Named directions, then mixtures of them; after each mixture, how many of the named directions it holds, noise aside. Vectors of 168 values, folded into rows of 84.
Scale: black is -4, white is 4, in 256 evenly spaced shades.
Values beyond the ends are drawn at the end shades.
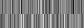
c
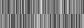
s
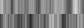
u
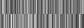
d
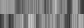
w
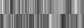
two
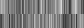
four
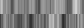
one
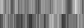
one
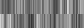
two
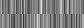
one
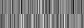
one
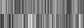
two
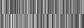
one
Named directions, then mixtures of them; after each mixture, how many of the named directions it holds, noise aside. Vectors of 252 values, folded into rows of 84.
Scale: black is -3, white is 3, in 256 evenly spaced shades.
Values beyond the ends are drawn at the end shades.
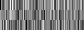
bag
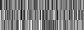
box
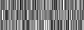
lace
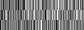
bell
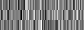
two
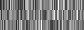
four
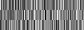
three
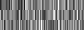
three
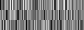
two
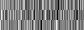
one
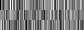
one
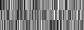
four
